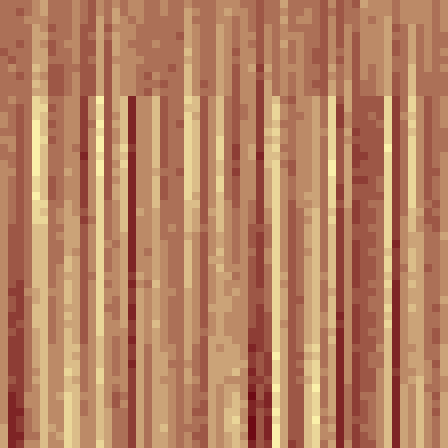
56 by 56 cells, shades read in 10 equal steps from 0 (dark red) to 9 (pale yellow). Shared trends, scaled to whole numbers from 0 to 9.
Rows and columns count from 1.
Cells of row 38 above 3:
43
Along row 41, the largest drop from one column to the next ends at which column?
50
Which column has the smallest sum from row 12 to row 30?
17
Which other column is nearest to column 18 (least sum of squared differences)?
27
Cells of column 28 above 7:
5
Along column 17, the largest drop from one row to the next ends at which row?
13
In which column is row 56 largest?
35
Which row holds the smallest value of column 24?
54
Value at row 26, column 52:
8
